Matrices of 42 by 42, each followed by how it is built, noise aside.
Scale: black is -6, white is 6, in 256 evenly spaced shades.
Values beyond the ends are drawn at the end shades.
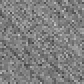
Toeplitz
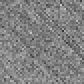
Toeplitz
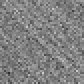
Toeplitz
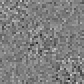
block diagonal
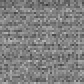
blocks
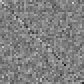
diagonal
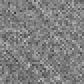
Toeplitz
